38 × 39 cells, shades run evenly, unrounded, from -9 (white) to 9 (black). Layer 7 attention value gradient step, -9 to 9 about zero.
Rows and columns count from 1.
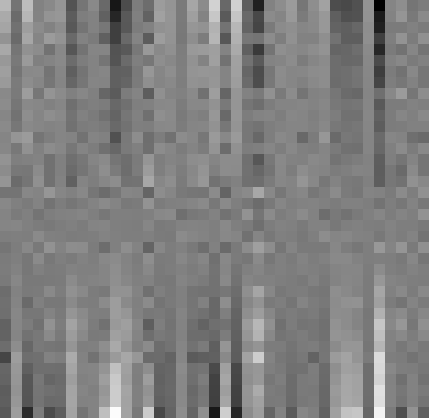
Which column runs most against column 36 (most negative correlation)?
28
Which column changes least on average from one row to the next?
34
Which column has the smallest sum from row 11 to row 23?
22
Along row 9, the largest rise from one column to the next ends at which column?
21
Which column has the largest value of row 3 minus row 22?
35
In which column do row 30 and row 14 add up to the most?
14
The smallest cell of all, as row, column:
38, 11
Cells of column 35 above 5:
4
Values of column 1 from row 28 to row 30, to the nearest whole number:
1 1 2
